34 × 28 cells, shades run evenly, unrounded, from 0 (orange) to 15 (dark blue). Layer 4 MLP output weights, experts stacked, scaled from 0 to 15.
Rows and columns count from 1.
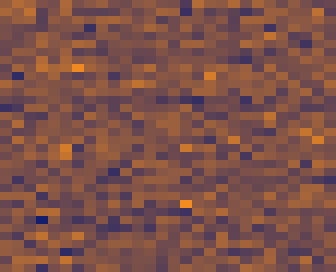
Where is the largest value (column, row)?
4, 28
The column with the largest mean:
10
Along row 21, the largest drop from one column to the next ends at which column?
27
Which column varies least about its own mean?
24
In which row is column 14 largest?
13
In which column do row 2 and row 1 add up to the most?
16
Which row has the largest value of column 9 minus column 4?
30
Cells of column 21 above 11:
4
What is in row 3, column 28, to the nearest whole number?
8
